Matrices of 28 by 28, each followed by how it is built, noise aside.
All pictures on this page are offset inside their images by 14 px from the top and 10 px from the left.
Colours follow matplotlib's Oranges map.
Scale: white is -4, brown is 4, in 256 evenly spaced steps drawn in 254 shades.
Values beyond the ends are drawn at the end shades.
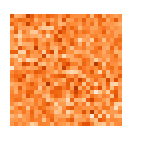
block diagonal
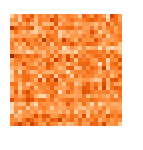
blocks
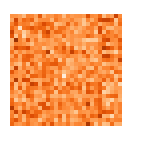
blocks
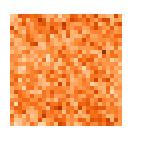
smooth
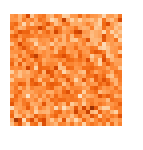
Toeplitz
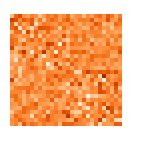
block diagonal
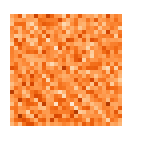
Toeplitz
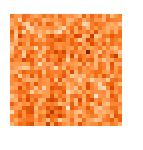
blocks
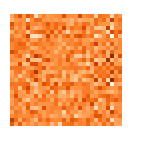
low rank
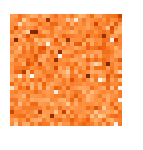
sparse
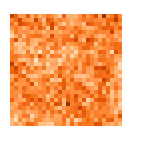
smooth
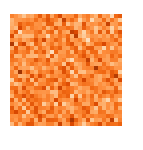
Toeplitz
